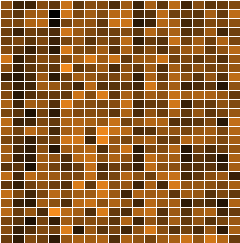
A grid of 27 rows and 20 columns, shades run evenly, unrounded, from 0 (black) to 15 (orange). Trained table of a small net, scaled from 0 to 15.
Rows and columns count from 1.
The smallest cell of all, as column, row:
5, 2
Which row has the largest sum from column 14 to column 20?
27
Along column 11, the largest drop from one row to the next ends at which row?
26
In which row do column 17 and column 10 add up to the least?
10
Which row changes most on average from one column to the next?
24
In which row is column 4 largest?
3
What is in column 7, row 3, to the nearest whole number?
9
